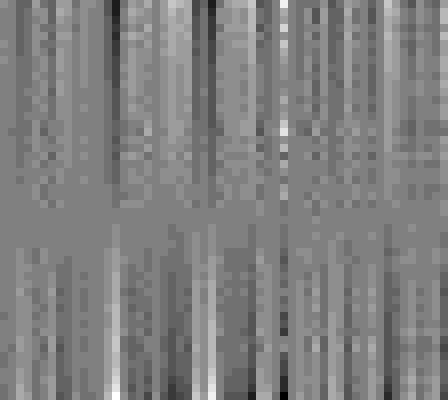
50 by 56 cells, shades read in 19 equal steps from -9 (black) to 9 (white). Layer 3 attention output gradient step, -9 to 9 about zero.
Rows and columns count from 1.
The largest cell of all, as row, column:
50, 15
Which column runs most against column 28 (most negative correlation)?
45
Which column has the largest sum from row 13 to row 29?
36
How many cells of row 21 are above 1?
1
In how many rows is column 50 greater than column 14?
24
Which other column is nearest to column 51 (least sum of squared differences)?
54
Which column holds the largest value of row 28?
40
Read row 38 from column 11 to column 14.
-1 0 0 1
